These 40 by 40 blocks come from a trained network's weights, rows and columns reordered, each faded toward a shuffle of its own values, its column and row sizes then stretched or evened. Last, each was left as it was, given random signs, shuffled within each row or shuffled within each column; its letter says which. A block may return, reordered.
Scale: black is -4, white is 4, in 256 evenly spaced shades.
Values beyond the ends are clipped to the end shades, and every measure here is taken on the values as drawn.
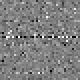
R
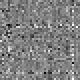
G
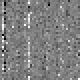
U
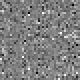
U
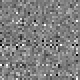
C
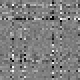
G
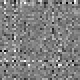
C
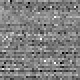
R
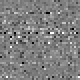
R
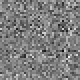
G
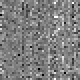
U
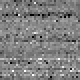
R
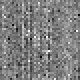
U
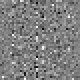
U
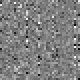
U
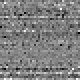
R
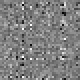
G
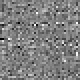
C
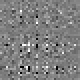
G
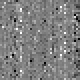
U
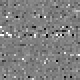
R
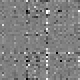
C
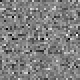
R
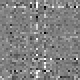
G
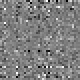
G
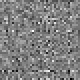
G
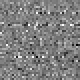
R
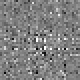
G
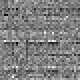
C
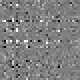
C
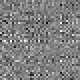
C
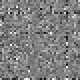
G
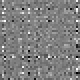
C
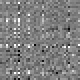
C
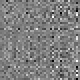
C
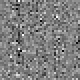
U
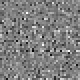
R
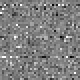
R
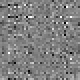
C
